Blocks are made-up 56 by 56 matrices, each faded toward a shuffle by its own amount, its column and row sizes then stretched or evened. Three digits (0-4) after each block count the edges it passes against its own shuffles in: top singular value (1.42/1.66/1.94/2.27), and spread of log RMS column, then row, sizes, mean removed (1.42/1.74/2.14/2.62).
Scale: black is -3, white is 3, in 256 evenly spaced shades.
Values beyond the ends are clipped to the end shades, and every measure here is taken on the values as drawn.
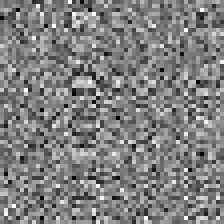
4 2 1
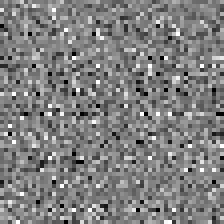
0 1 3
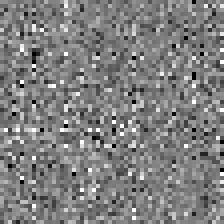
1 3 1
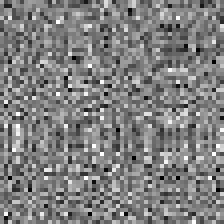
4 2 1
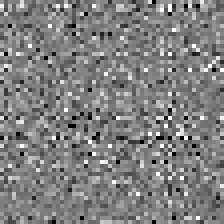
3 0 3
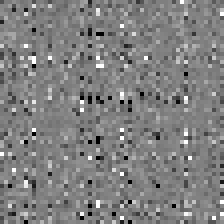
0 4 3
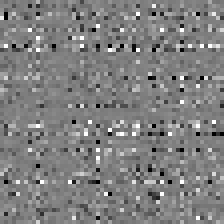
0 3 4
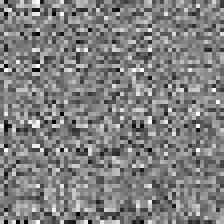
3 3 3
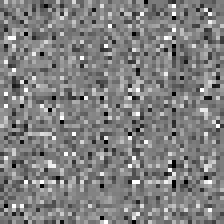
2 3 1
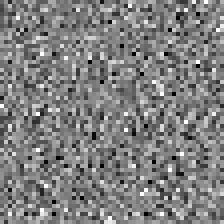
3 1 0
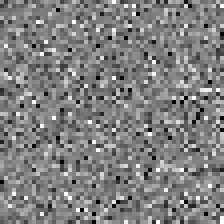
2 0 0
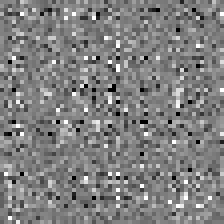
0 3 3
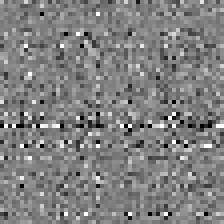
2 2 4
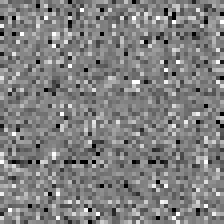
1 2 2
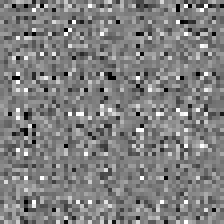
1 3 4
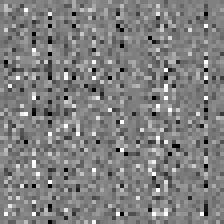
1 4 2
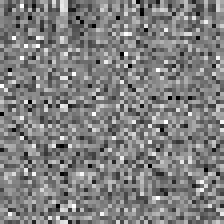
3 0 0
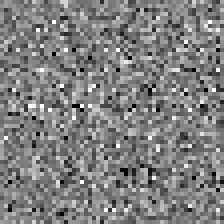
0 1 2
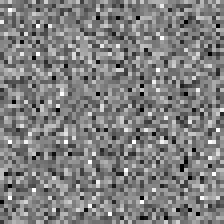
1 0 0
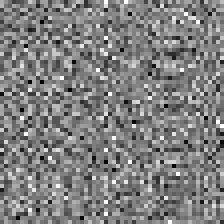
4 1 0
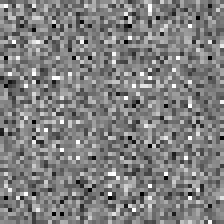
0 3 1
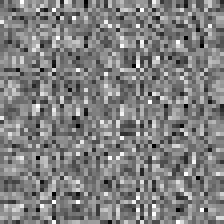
4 3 1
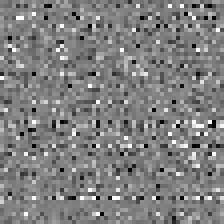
2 1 4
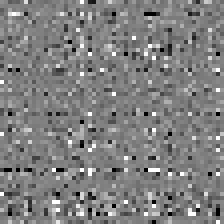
2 3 4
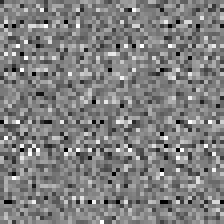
3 0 3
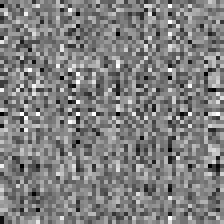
3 4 1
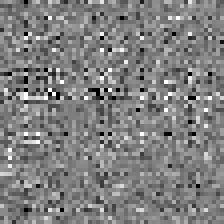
3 3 4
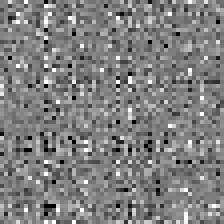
3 3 3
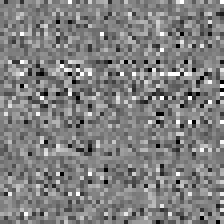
0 3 4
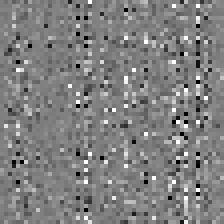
1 4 1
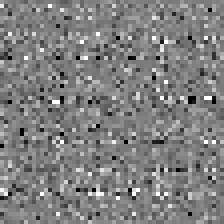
1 2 3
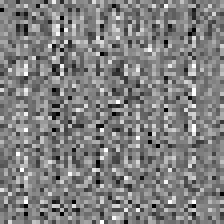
4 4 0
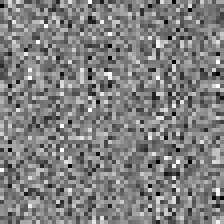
1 3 0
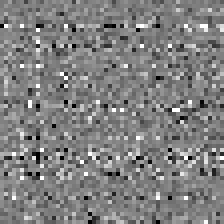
1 1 4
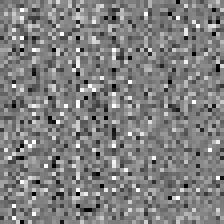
3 3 0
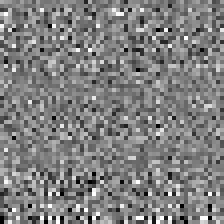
2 1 4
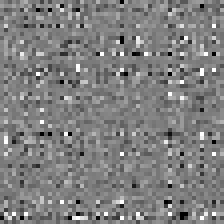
0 3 4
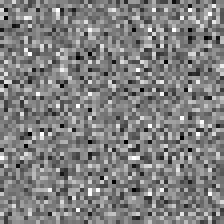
3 1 1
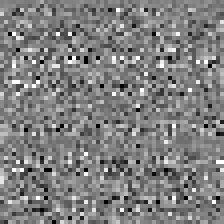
1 0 4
